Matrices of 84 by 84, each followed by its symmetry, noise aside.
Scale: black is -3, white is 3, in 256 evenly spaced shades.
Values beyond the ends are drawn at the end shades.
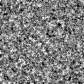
symmetric across the other diagonal.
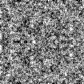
mirrored top to bottom.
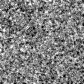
symmetric.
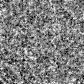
symmetric across the other diagonal.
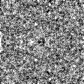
mirrored top to bottom.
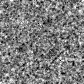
symmetric.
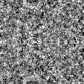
mirrored top to bottom.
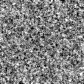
same after a half turn.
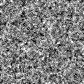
symmetric.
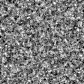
same after a half turn.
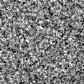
symmetric.
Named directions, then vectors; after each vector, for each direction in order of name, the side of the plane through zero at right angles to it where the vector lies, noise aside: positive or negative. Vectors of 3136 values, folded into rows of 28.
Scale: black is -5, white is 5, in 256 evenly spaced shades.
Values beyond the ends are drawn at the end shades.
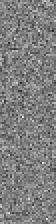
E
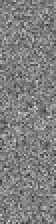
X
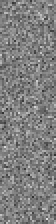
positive, positive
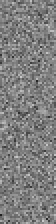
negative, negative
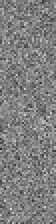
negative, positive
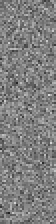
negative, positive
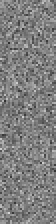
positive, negative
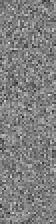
negative, positive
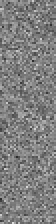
positive, positive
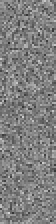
positive, negative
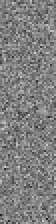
negative, negative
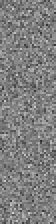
negative, positive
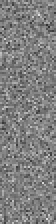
positive, positive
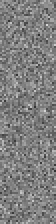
positive, negative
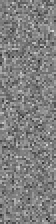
negative, negative
